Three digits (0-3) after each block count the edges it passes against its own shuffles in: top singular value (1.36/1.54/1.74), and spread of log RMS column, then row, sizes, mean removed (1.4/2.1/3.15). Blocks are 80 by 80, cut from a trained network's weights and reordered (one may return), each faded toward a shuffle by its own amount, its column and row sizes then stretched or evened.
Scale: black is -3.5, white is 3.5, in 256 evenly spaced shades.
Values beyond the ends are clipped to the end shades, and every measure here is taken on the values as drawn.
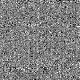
0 0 2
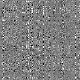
2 3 2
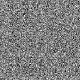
3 1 0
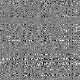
1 2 3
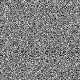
2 0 1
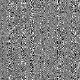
1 3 1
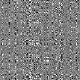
3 3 2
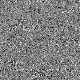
0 0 2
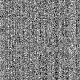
3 1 0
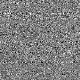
0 0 2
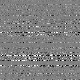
3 0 3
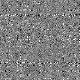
0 2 2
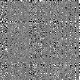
1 3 2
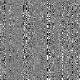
3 3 1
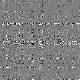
3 2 3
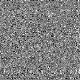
1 1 2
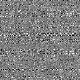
2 1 3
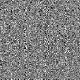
2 2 1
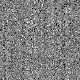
0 1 1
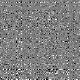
1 2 3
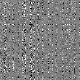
0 3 2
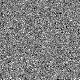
0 0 1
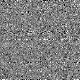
0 1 2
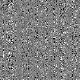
0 3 1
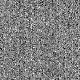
0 1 0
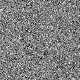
1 1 0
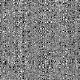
2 2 2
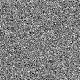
1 0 0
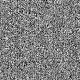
0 0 0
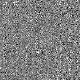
0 2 1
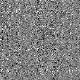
1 2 1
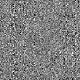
3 2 0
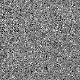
0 2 1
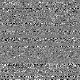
1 1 3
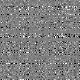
1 2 3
